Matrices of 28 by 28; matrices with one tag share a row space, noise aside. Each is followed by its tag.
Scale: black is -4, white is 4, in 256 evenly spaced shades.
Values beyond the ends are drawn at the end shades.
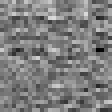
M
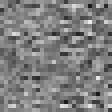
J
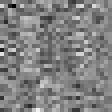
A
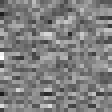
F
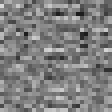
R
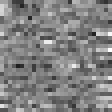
F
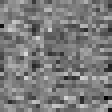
R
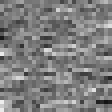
F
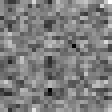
R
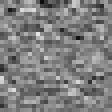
A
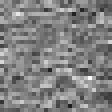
F
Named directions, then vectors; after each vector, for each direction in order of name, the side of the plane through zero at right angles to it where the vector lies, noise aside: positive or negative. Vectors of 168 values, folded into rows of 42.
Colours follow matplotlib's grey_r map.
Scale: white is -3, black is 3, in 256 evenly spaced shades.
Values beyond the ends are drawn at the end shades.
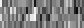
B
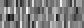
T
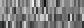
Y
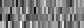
negative, positive, negative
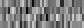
positive, negative, negative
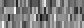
positive, positive, negative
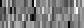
negative, negative, negative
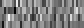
negative, negative, positive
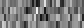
positive, negative, negative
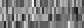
positive, positive, positive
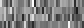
positive, positive, positive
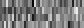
negative, negative, negative
